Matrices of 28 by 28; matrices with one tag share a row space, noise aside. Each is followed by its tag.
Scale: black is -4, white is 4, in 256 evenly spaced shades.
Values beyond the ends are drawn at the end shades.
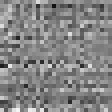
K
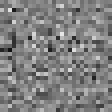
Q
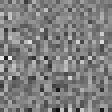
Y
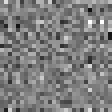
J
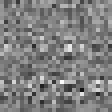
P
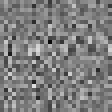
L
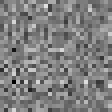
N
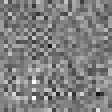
L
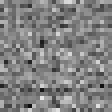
P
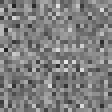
Y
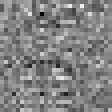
P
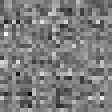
P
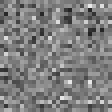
J
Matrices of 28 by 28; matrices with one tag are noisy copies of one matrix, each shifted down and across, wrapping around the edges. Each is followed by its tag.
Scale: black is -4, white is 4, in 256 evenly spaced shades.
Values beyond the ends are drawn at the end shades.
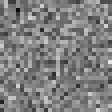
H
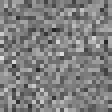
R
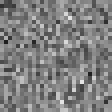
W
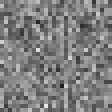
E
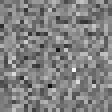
R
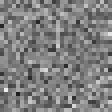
H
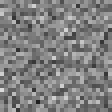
R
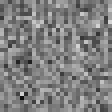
W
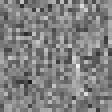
W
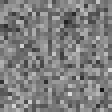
E
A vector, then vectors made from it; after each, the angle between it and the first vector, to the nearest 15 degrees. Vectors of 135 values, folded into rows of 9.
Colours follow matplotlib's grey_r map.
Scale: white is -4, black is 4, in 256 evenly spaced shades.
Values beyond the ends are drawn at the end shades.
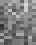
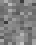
75 degrees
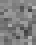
60 degrees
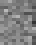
90 degrees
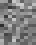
75 degrees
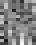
75 degrees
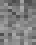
135 degrees
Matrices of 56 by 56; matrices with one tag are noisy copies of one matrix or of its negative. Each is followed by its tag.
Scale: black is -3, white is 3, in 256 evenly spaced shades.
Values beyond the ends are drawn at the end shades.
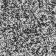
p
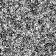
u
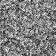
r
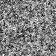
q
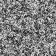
u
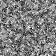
u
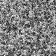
q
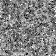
p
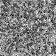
p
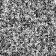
p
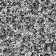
u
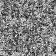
p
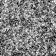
p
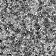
u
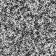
u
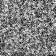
p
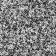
q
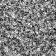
r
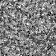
r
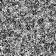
u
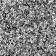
q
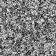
u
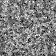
p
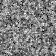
p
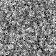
q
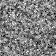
r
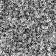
p
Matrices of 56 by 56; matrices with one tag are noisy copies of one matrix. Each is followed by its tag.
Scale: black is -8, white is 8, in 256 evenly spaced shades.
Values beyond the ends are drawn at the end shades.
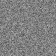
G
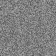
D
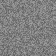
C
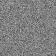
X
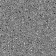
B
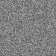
X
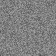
D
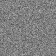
X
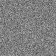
G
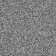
C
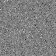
G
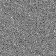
B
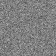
X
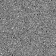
C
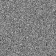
X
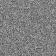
X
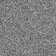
C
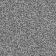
D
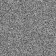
C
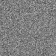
C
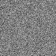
D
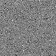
B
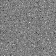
D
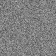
D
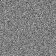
G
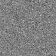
B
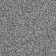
C
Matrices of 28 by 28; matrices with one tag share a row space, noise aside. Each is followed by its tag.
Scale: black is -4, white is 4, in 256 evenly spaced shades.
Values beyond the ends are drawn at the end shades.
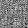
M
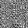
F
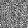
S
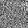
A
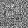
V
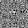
F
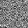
S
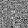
M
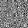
S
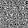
A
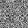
V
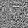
F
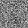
M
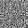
A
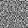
A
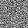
S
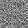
A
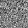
S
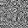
S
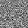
V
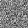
S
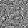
V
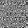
A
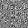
M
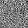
A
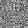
F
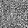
M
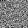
V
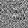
F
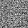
M
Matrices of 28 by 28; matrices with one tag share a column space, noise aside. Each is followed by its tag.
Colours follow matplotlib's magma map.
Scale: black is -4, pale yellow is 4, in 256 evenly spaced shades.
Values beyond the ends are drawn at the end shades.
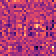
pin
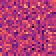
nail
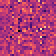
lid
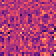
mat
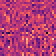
mat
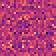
nail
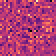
lid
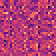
nail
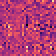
pin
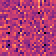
nail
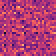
nail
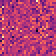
lid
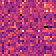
lid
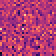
mat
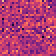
lid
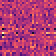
mat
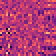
mat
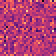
lid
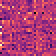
nail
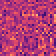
mat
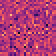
mat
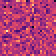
lid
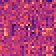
pin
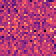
lid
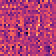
pin
